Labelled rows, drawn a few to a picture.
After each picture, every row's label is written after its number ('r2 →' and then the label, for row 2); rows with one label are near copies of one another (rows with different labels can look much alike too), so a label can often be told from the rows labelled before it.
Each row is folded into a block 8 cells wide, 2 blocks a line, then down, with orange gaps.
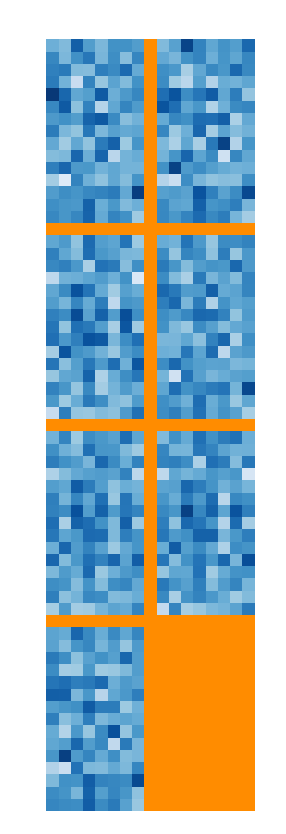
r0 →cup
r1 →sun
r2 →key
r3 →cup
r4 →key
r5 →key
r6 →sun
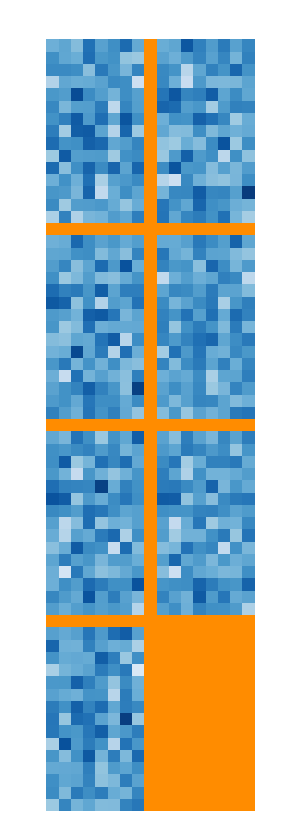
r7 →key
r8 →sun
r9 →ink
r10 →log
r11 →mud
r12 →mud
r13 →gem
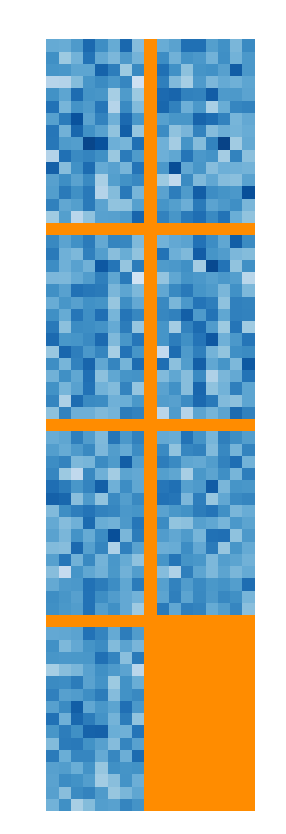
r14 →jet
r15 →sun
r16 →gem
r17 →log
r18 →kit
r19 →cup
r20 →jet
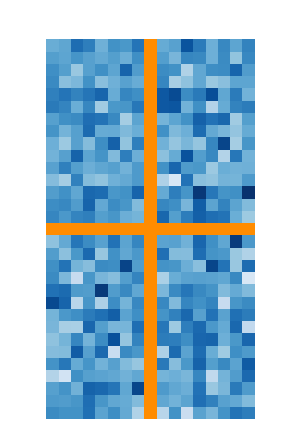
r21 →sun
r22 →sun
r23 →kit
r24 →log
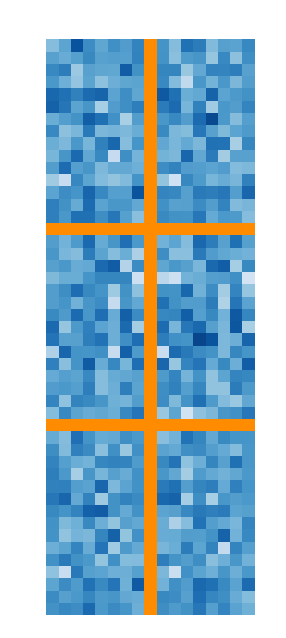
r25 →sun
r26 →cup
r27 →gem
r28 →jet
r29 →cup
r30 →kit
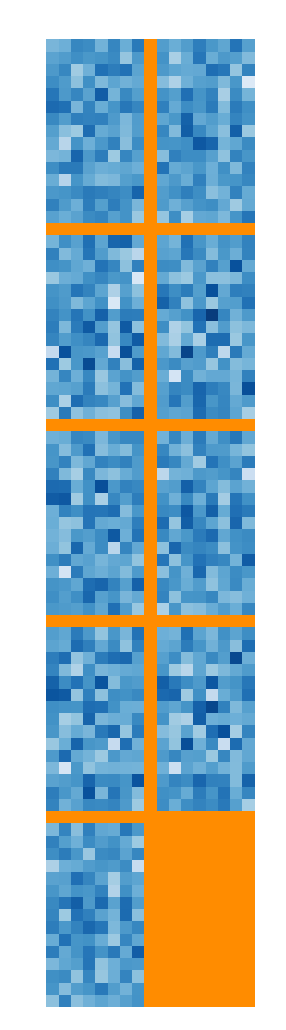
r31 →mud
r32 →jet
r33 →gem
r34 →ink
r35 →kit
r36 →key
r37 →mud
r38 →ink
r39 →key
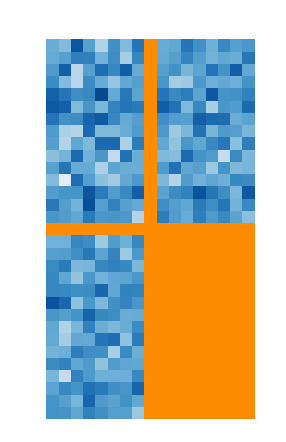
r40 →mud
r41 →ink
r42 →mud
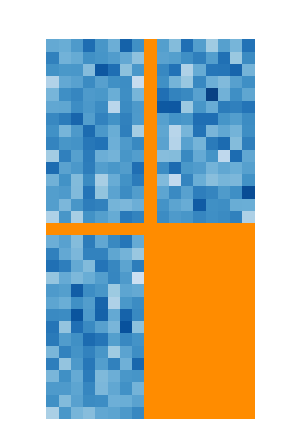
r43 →log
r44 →mud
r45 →key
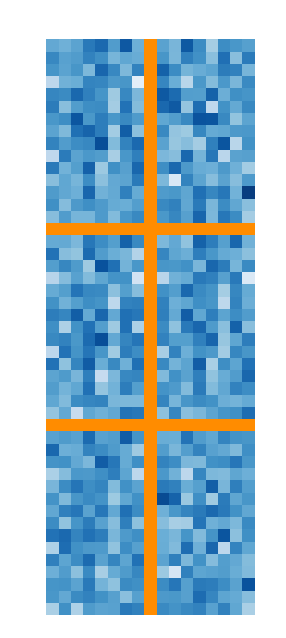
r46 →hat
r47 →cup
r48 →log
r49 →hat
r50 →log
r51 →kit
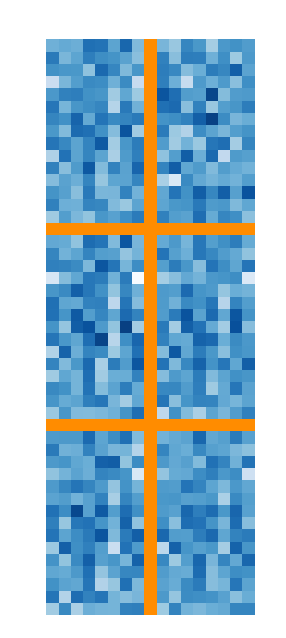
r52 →hat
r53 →cup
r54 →hat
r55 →key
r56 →gem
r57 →gem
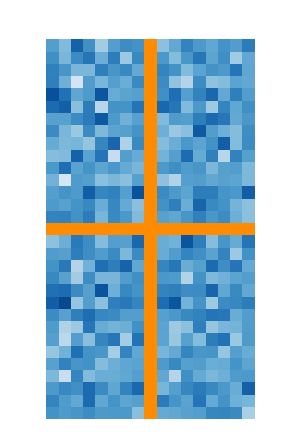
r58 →cup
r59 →kit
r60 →mud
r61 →mud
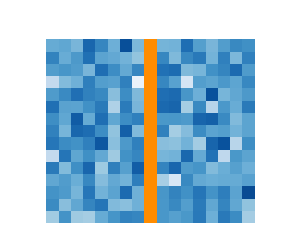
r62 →hat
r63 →cup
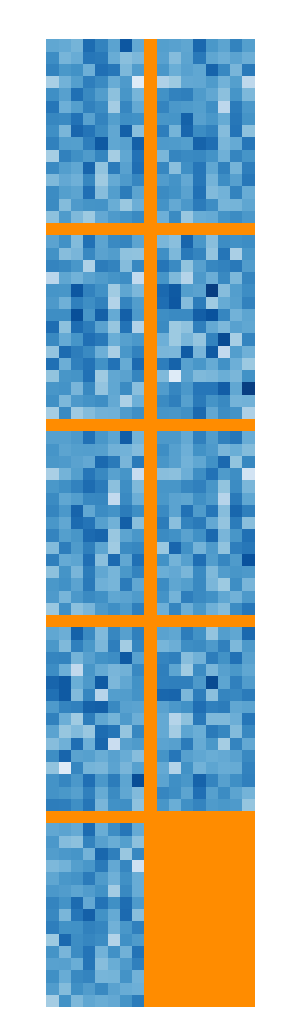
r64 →hat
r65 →jet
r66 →key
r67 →cup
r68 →hat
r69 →gem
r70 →cup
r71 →mud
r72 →gem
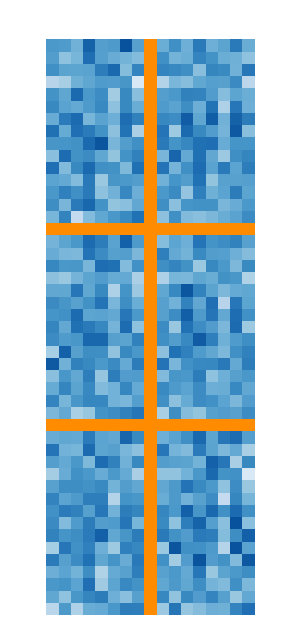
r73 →jet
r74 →key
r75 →jet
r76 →key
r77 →log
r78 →gem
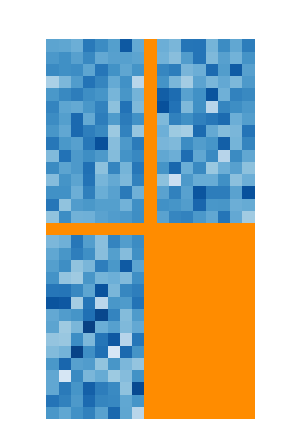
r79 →hat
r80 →kit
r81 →ink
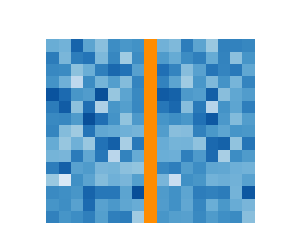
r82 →cup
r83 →cup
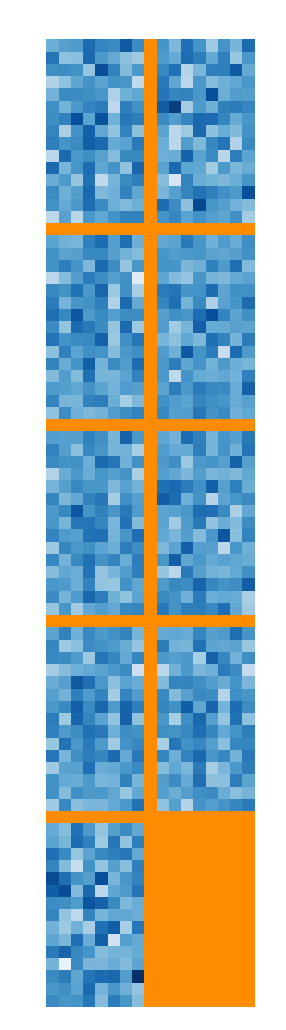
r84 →log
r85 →mud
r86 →hat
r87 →ink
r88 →log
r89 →sun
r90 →key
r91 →log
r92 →cup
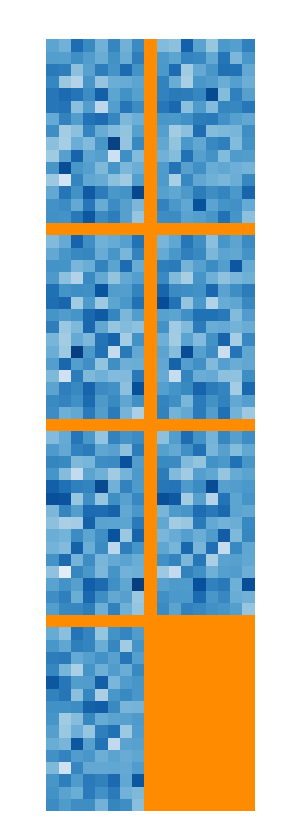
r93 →sun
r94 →mud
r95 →ink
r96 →ink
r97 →kit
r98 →kit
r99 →cup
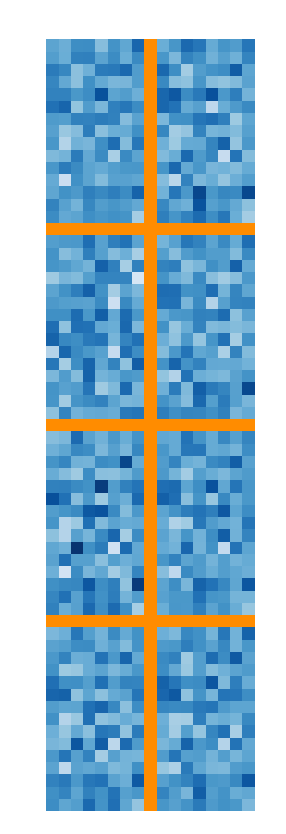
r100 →mud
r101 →sun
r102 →gem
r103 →sun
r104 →ink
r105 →kit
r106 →ink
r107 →mud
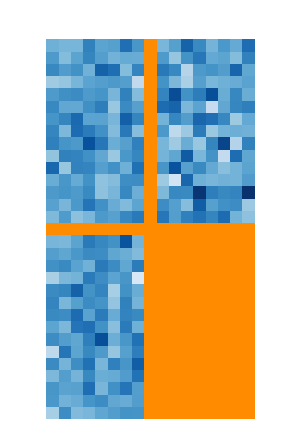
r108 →jet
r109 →sun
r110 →hat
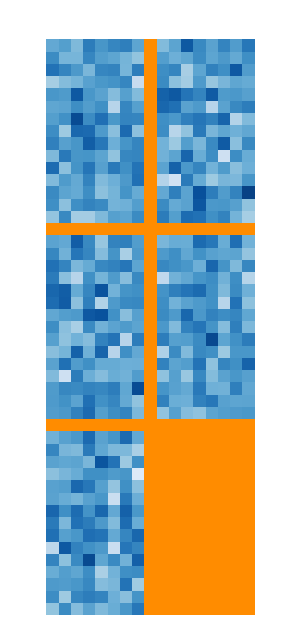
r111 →key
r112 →sun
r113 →cup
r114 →hat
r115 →gem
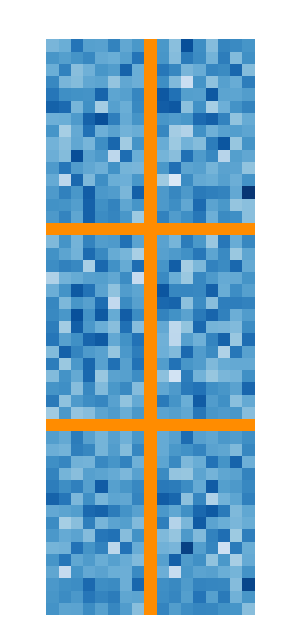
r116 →ink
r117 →cup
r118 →key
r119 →mud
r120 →ink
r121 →ink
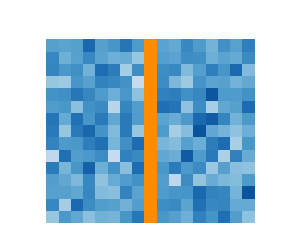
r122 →gem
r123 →ink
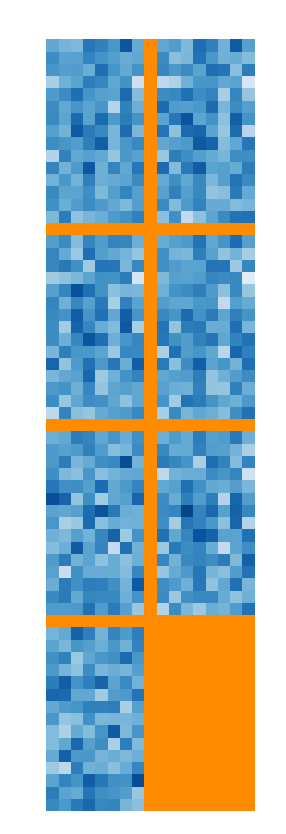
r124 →hat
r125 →jet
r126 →key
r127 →gem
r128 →ink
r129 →key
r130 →sun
